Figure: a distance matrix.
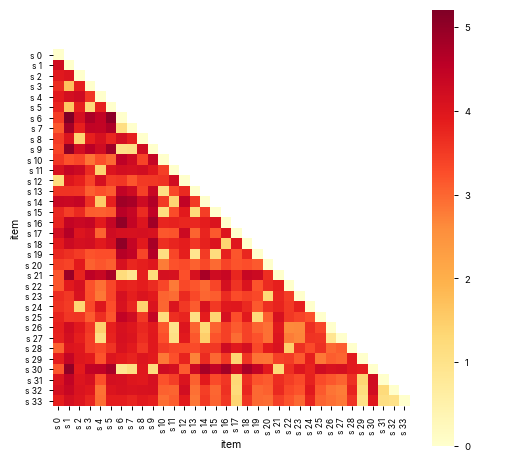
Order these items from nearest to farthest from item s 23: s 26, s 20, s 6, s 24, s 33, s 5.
s 20, s 26, s 33, s 5, s 24, s 6
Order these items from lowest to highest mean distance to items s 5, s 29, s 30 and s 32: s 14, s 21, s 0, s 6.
s 21, s 6, s 0, s 14
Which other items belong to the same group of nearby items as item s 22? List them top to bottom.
s 28
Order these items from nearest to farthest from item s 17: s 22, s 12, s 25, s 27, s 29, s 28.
s 29, s 27, s 25, s 22, s 28, s 12
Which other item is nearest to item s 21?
s 7
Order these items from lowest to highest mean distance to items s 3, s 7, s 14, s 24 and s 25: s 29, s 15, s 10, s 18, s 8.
s 10, s 15, s 8, s 29, s 18
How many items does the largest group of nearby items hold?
5
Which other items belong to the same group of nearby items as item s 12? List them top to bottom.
s 0
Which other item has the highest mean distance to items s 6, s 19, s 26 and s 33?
s 1
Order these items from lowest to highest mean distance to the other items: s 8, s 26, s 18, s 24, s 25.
s 26, s 25, s 24, s 8, s 18
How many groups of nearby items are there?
10
